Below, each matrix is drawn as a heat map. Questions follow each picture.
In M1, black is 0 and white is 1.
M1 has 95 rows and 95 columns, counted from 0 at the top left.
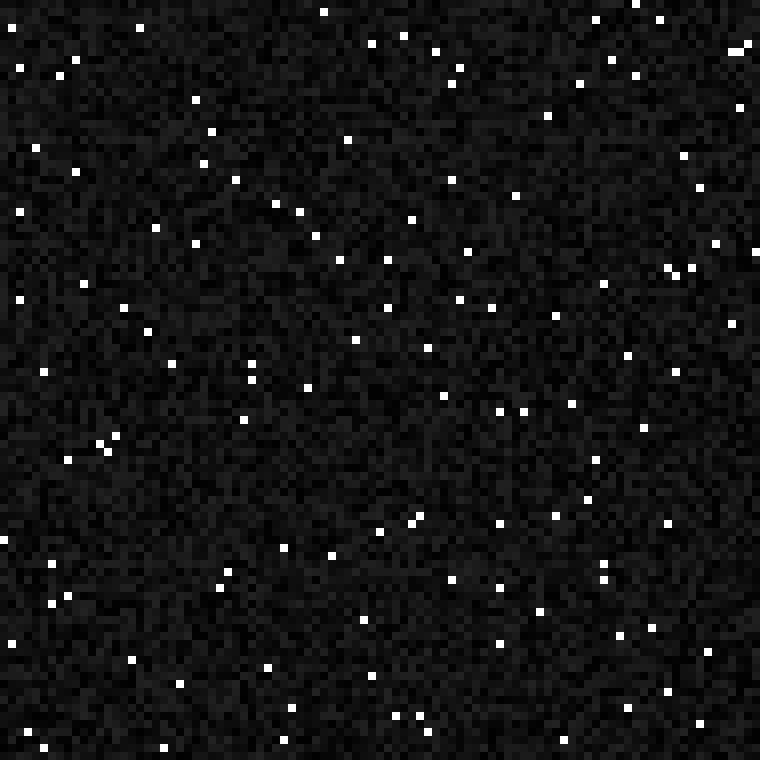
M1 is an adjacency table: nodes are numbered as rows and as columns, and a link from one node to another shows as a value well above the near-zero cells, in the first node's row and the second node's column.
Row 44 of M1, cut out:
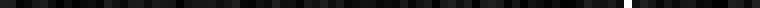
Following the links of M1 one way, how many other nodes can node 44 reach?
4
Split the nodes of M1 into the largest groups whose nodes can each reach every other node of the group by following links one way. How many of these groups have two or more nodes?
11
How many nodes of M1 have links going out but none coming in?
4
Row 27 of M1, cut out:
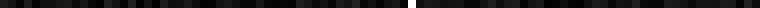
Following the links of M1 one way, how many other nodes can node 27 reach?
7
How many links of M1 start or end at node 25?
2
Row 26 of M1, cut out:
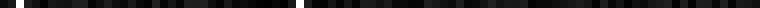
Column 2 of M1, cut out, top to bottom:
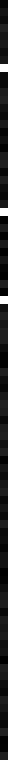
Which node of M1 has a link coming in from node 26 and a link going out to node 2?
node 37
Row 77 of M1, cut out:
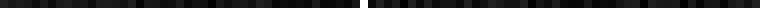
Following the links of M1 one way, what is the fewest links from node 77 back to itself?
5
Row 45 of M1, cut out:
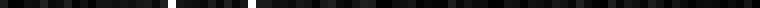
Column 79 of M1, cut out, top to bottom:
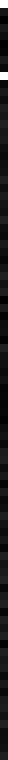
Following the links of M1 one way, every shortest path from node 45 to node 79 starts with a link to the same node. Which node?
node 21
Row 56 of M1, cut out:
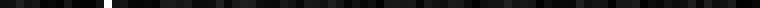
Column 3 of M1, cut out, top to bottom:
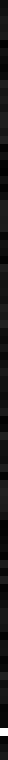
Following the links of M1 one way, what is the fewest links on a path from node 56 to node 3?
6
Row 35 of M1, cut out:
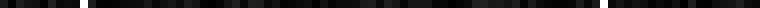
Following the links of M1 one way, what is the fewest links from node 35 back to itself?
4
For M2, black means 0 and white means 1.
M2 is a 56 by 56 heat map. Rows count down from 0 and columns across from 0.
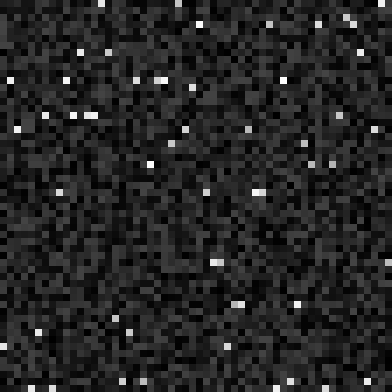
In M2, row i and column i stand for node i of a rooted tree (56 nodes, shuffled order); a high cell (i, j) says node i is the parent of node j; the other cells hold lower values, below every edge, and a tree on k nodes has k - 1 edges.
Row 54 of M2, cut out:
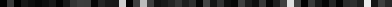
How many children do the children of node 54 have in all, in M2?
2
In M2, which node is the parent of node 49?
2
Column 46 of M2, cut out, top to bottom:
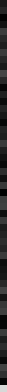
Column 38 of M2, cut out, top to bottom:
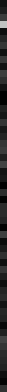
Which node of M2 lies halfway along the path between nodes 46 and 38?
12
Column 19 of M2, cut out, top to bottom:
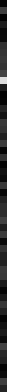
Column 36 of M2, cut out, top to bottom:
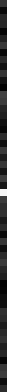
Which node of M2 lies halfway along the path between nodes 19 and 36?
55
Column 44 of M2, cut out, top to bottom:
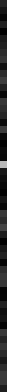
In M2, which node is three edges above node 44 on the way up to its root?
7
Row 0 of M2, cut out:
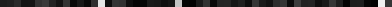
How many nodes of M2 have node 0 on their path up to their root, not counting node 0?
12
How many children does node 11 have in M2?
6
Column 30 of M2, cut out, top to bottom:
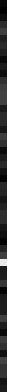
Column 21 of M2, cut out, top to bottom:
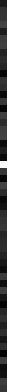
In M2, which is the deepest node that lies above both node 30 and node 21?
37
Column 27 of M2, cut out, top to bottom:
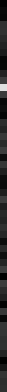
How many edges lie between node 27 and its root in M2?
4
